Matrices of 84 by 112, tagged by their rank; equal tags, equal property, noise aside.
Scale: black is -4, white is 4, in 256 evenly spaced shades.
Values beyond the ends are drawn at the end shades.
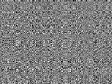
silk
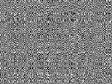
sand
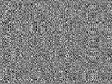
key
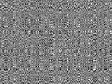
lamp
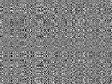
sand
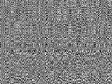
silk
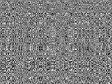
sand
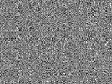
key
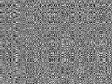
sand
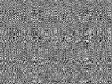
sand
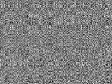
key
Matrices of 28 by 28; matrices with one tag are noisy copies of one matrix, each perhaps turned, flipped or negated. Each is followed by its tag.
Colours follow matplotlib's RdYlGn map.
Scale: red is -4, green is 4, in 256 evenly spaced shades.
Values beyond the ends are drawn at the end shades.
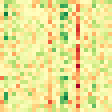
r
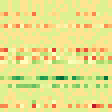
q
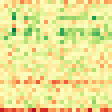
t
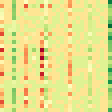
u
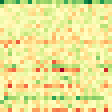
u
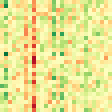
q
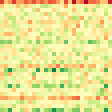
u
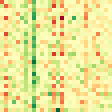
q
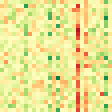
q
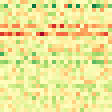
q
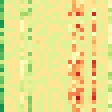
t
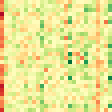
u
